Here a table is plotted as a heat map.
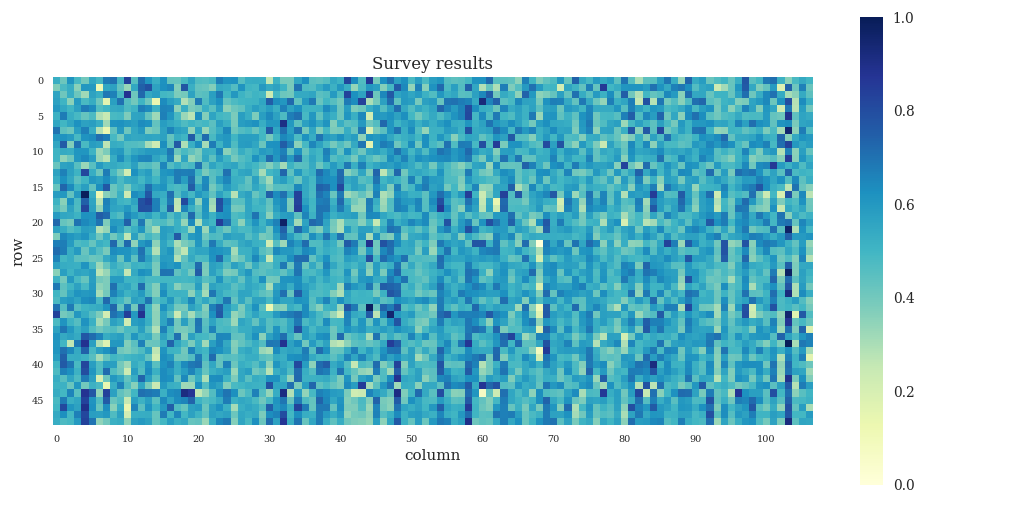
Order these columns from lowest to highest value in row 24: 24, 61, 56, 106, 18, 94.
18, 106, 56, 24, 61, 94
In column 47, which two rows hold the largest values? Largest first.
33, 37
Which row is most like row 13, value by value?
45
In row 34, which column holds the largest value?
103
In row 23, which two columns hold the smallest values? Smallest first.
68, 30
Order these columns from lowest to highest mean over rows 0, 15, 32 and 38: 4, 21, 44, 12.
21, 4, 12, 44
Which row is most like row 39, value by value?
35
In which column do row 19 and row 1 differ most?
6
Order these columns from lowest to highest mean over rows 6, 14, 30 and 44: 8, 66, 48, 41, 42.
42, 41, 66, 8, 48
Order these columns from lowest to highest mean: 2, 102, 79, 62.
102, 79, 2, 62
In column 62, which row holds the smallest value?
17
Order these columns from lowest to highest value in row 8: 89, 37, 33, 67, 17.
67, 89, 17, 33, 37
